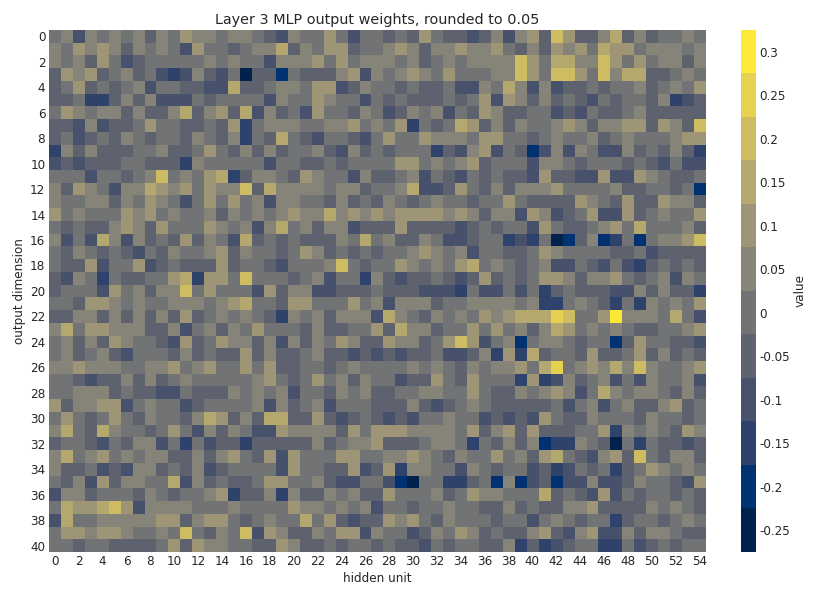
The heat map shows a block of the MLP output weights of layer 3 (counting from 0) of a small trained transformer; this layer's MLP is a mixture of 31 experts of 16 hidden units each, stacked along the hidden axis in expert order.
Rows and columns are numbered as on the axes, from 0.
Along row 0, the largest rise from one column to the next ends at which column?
42
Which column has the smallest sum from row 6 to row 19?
40
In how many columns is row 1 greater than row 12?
28
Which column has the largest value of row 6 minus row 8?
16
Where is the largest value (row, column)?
22, 47
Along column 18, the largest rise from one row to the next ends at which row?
30
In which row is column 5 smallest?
12
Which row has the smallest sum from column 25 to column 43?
35
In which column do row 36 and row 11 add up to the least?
15
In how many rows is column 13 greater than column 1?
18
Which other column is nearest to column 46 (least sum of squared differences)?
43
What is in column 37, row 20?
-0.1
